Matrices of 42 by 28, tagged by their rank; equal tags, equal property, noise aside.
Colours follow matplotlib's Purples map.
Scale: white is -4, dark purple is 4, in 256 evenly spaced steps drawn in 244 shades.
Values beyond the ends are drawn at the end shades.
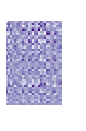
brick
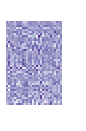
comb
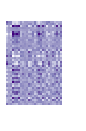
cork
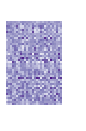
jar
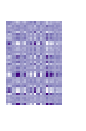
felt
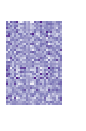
jar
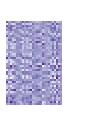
brick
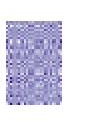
cork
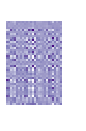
cork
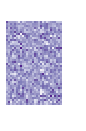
comb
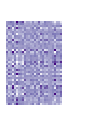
cork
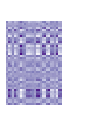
felt
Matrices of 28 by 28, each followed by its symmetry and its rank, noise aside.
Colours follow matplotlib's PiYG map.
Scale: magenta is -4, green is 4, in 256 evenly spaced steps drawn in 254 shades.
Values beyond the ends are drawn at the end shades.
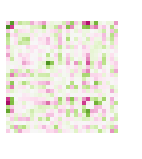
symmetric, rank three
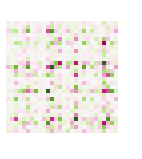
no symmetry, rank three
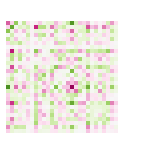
symmetric, rank three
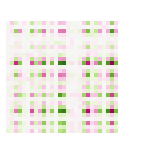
no symmetry, rank one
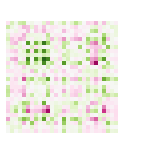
symmetric, rank three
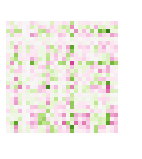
no symmetry, rank three
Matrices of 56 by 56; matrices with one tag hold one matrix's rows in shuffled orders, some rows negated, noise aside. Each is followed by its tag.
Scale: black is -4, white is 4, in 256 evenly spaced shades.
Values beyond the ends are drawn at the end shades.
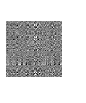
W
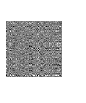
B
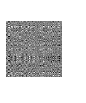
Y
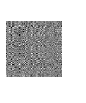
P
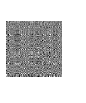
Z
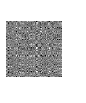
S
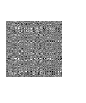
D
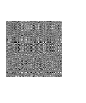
D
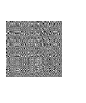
Z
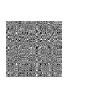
S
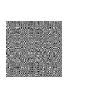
Z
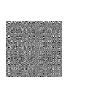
Y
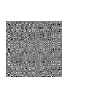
Y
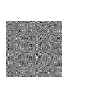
S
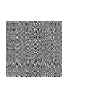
W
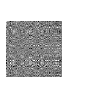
B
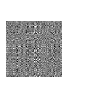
W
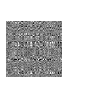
D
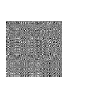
Z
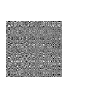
Y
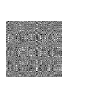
S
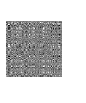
Y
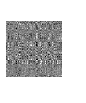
S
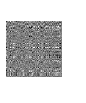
B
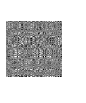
D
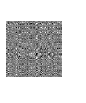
S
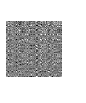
S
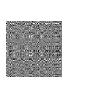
B
